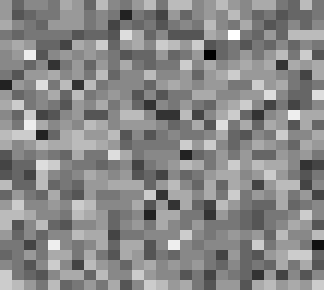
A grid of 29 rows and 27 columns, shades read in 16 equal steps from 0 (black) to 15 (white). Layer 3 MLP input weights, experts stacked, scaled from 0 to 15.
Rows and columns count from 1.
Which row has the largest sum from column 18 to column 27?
4
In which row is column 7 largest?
21
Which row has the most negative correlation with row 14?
17
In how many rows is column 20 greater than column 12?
14
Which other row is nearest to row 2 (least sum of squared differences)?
3
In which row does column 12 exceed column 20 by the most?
28
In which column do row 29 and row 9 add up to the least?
7
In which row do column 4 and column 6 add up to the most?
9
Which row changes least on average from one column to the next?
15
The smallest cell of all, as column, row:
18, 6
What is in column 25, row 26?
12
